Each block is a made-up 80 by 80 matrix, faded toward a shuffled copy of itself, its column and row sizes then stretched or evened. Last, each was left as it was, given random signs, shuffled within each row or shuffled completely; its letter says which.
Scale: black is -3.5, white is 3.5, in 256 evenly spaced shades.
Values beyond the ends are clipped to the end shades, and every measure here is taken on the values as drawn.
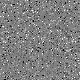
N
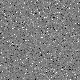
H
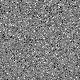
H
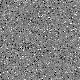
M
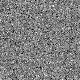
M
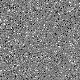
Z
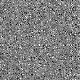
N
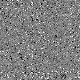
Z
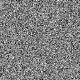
M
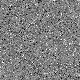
H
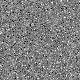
H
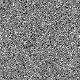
Z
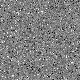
H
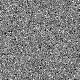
H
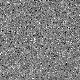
M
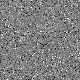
M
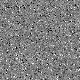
M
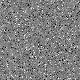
H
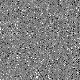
N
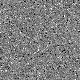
H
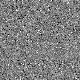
M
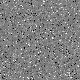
H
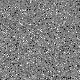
M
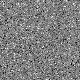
H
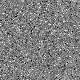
H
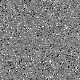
M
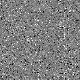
N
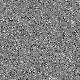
M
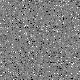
N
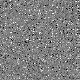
N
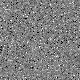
M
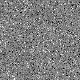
M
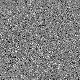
M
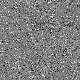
Z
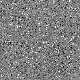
N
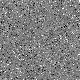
H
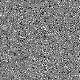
N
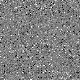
N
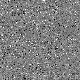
N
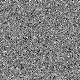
M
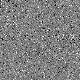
Z
